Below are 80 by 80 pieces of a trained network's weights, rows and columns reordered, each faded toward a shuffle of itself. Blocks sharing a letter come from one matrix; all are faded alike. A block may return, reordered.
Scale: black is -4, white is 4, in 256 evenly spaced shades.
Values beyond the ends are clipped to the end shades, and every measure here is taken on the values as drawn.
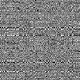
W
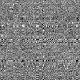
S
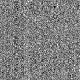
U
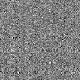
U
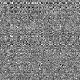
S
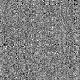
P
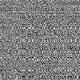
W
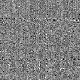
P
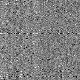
P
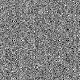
P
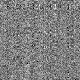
U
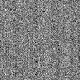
U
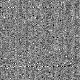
P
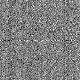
P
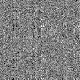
U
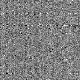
P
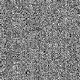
U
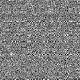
S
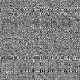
S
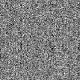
U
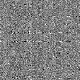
P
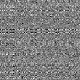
W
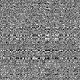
W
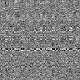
W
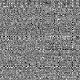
S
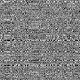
W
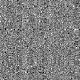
P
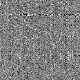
P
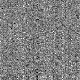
U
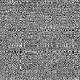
S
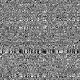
W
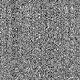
U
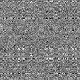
W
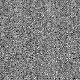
P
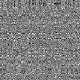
W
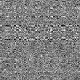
W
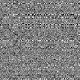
W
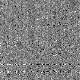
P
